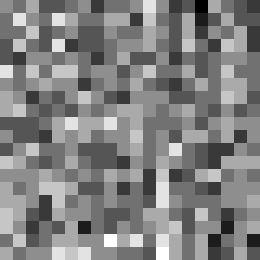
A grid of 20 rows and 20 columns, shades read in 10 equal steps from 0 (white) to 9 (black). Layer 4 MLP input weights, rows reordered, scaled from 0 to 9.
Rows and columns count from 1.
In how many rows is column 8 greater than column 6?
15
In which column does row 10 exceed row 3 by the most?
3
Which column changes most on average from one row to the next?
5
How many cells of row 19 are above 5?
3
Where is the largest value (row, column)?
1, 16
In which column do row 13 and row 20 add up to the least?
13
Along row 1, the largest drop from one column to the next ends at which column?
17
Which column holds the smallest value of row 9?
2
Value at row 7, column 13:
6
